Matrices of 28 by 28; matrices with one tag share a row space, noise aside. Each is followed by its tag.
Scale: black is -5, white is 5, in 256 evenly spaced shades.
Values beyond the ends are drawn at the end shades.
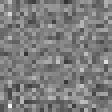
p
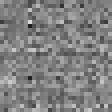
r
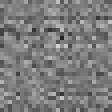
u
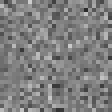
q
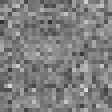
p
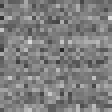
u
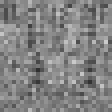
r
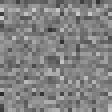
u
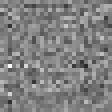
p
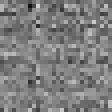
r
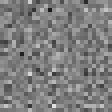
q
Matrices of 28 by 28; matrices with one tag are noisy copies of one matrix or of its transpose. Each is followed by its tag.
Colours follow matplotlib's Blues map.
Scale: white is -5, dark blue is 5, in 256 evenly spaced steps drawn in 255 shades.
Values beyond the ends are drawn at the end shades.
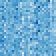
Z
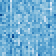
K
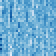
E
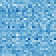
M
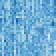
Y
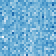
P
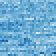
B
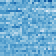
E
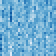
E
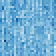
Y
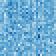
M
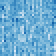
Y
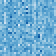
M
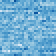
K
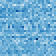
M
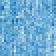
Y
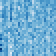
E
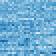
B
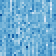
K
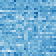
K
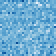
P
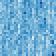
B
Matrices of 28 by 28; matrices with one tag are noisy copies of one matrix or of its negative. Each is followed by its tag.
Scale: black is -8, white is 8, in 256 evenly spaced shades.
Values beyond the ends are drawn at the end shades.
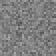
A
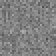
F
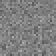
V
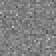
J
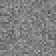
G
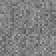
F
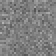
G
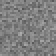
A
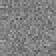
G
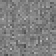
F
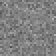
J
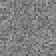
G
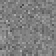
V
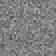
G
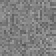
F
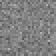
A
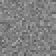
A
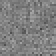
F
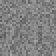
V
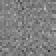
A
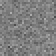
J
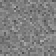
A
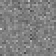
J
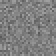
V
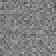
J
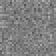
G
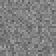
V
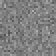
V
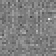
F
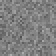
V
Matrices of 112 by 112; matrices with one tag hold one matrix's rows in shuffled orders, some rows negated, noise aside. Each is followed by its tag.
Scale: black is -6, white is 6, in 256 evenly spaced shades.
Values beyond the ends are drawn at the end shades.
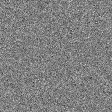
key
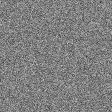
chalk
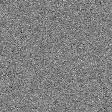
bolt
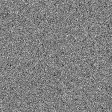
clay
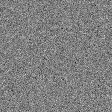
clay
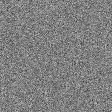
chalk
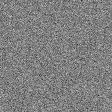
bolt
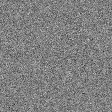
key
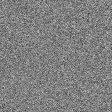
chalk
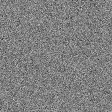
bolt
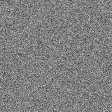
key
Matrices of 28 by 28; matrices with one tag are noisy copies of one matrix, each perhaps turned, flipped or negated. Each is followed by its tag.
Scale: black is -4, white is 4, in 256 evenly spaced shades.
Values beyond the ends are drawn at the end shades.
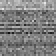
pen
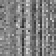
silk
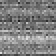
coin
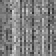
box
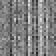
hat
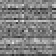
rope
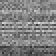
pen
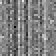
hat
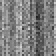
coin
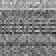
pen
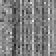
box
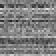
rope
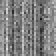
box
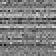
hat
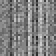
hat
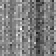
coin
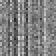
hat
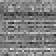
box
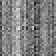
coin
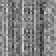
box
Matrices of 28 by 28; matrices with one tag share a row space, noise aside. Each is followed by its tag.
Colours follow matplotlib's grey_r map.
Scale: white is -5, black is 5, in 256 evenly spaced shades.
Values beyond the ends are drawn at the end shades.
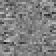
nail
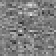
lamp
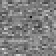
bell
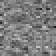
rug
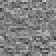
rug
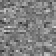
nail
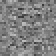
lamp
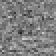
lamp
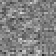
lamp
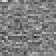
bell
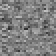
bell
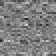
rug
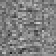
lamp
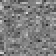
rug
